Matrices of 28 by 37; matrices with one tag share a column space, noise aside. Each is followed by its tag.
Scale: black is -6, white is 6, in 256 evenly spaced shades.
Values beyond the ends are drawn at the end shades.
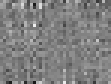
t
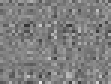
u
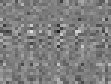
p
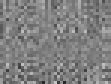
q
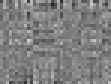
t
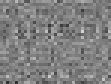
u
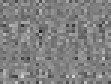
u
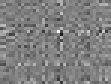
p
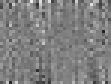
t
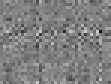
p
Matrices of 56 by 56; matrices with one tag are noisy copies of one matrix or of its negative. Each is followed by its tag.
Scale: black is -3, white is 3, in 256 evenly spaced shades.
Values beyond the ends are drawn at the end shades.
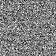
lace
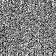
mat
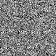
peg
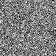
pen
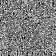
mat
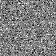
lace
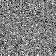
mat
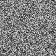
pen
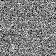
lace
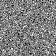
pen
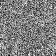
mat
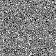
pen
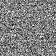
lace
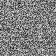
lace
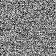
lace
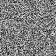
peg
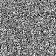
peg
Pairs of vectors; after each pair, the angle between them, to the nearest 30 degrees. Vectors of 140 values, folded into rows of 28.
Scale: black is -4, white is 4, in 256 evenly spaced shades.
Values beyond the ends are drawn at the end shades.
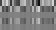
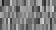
120 degrees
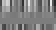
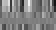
30 degrees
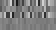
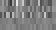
150 degrees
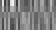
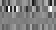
90 degrees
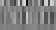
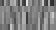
150 degrees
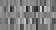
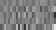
120 degrees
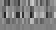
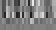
30 degrees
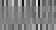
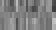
90 degrees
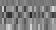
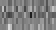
30 degrees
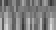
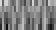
150 degrees
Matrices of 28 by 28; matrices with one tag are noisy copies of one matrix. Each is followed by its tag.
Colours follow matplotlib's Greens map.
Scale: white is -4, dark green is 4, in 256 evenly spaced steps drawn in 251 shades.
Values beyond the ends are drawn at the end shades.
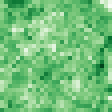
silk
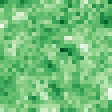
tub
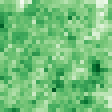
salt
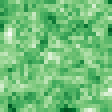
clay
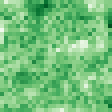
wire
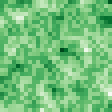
tub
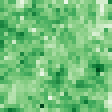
salt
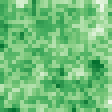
salt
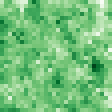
salt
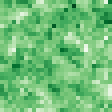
tub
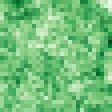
silk
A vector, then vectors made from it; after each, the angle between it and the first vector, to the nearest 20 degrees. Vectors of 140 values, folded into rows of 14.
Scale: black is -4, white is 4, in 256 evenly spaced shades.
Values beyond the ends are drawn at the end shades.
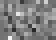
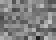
80 degrees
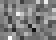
20 degrees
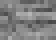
60 degrees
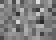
80 degrees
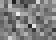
40 degrees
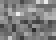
40 degrees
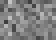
80 degrees
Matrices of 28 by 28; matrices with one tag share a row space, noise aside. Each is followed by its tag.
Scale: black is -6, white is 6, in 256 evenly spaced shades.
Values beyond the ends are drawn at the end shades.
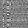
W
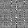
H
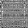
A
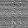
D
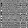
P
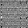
P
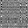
P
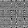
H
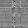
D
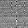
H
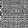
A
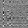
W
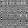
P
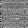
A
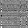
P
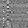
W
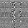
D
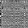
A
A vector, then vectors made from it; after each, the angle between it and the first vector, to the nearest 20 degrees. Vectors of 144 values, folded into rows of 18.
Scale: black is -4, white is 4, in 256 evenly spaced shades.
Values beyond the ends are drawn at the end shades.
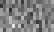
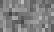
100 degrees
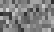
100 degrees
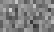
120 degrees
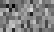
60 degrees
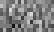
160 degrees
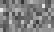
80 degrees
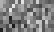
140 degrees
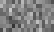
160 degrees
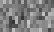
120 degrees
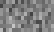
20 degrees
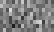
160 degrees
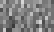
140 degrees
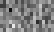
40 degrees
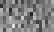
20 degrees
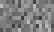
140 degrees
